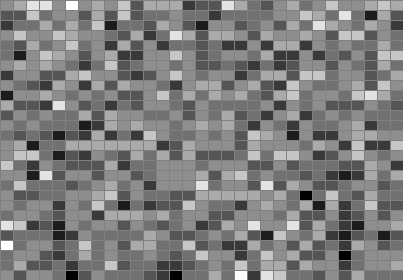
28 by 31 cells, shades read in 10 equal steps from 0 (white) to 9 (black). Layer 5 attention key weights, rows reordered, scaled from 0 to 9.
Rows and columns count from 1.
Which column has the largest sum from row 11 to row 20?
3
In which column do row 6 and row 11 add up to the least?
5
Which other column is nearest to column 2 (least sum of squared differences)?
11
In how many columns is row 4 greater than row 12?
9
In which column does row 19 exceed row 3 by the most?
25
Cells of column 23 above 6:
3
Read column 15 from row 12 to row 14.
6 4 5
